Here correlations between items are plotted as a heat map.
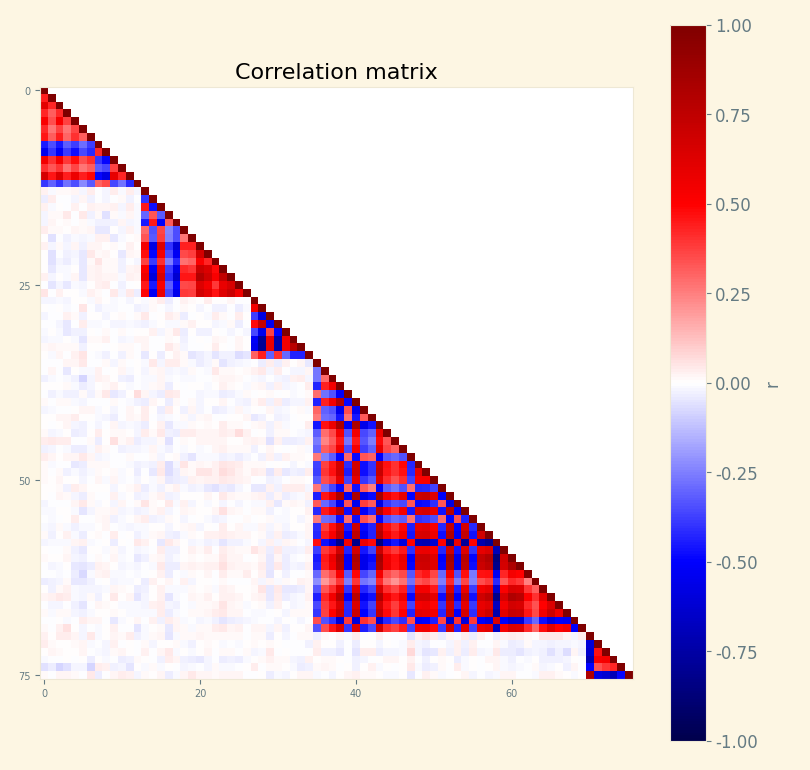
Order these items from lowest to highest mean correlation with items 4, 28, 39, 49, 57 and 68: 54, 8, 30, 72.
8, 72, 54, 30
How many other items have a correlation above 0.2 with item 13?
10
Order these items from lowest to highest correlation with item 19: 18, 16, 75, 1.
16, 1, 75, 18
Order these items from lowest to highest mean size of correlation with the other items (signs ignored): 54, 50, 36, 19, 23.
19, 23, 36, 50, 54
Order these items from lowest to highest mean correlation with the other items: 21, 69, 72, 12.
12, 72, 21, 69
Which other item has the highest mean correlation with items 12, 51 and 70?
75
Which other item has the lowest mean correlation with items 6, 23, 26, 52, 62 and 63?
58
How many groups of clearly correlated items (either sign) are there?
5
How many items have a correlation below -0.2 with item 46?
10
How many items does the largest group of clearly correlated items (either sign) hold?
35
